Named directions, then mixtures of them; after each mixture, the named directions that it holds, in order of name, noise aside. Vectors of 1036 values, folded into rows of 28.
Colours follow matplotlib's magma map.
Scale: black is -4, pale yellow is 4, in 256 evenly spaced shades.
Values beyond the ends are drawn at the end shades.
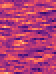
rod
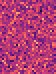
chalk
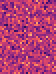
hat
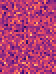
chalk, hat.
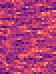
chalk, rod.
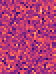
chalk.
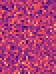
chalk, hat.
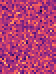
chalk, hat.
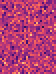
chalk, hat.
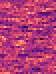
hat, rod.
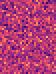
hat.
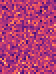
chalk, hat.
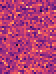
chalk, rod.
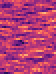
rod.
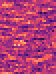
chalk, rod.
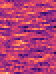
rod.
